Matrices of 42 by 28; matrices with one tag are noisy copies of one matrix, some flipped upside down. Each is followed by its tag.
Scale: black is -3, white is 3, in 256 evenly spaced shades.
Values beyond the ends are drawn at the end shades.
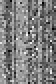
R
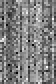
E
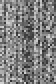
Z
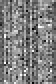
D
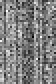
Z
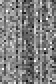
Z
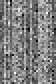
D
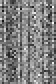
E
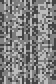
D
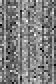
E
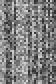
R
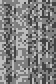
R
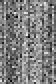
E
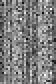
D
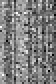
R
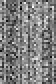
E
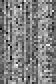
D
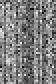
Z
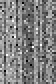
Z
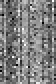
E
